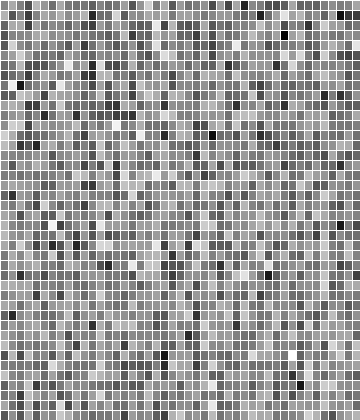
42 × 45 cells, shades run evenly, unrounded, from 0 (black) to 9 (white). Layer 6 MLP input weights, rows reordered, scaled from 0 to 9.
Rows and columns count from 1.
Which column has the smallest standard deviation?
23
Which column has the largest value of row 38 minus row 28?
34
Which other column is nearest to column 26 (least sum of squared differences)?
42
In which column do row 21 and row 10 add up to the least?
43
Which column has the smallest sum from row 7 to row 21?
12
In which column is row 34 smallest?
24
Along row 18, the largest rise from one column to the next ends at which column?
16
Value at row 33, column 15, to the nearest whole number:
7
